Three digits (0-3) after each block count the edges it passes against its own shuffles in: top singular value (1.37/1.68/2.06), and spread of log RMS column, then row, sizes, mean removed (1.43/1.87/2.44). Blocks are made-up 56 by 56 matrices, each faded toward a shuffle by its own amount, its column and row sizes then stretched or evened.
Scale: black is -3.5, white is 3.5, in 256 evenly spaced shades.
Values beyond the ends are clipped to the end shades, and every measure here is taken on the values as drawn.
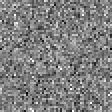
0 0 1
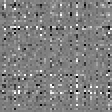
2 3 3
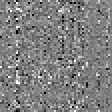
1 3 1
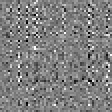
3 3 2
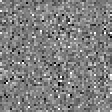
1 1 1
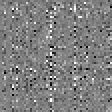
2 3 2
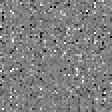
0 2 1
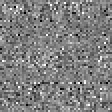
2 0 2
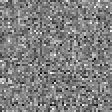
1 0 2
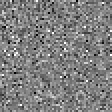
1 1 1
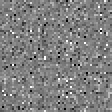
0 2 1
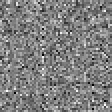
0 2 0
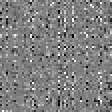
3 3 2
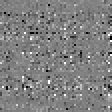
1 2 3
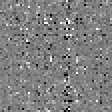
1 2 2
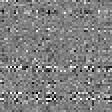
3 2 3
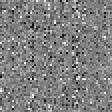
1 3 1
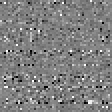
0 1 3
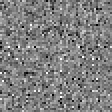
1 1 1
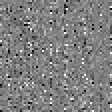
1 3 0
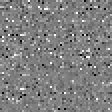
0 0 2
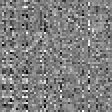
3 3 0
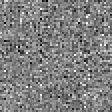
1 1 1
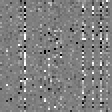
3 3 0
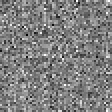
1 1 0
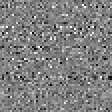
1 0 3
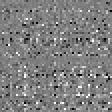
2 1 3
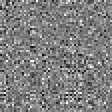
3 1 1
